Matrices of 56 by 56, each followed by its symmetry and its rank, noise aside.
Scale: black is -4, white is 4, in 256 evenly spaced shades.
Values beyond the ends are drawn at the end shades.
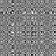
symmetric, rank three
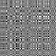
antisymmetric, rank two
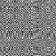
no symmetry, rank three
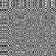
antisymmetric, rank two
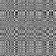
no symmetry, rank one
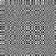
symmetric, rank one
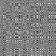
antisymmetric, rank two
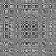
symmetric, rank two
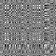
symmetric, rank two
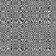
antisymmetric, rank two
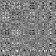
no symmetry, rank three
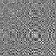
symmetric, rank three
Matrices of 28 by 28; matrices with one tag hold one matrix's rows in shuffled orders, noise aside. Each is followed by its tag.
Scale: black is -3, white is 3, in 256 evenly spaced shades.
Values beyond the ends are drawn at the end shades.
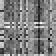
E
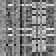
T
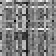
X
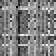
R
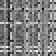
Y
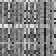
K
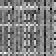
K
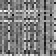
K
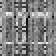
X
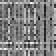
K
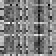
E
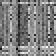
R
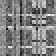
T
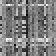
X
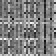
K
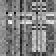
T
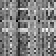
R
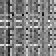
Y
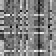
E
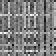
K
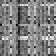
R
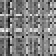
Y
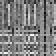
K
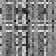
X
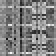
T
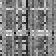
X
